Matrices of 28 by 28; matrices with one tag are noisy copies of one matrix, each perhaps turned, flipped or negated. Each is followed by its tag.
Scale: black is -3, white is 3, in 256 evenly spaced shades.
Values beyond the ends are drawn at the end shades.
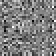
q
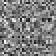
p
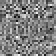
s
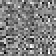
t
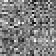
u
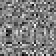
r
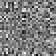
t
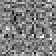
p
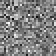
s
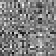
u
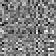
t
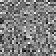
q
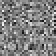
r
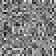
q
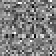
p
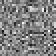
r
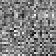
u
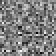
p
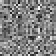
s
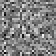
p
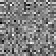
q
